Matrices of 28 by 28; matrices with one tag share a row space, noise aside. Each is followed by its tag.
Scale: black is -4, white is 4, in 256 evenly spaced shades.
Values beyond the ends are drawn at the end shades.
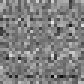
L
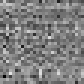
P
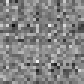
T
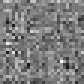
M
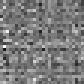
P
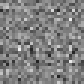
L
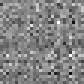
L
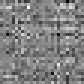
M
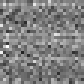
P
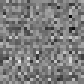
L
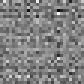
L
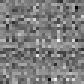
T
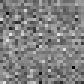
P
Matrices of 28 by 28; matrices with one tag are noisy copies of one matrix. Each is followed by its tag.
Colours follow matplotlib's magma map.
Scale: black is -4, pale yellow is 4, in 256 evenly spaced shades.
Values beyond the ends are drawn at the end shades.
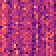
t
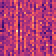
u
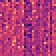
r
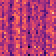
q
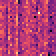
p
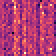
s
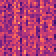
s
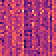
r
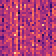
u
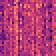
u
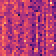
t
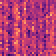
q
